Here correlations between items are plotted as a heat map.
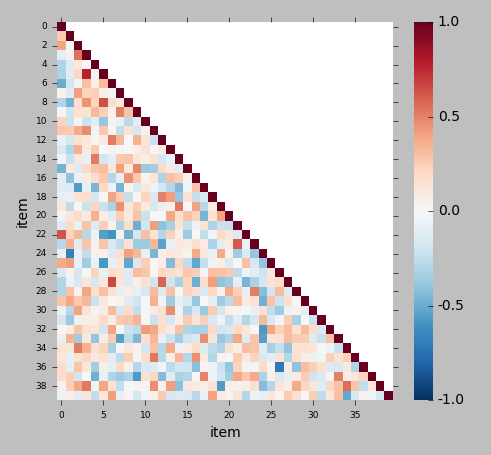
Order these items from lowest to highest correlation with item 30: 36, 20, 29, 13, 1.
1, 29, 20, 36, 13
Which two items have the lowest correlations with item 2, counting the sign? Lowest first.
17, 33
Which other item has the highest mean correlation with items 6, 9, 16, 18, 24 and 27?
12
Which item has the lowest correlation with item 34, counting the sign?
39
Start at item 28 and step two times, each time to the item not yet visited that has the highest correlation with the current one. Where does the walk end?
21
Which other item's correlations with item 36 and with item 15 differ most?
26
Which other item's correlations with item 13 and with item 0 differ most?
25
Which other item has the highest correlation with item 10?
32
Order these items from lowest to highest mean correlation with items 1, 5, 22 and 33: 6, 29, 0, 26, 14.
14, 6, 26, 0, 29
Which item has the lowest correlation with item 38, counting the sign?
19
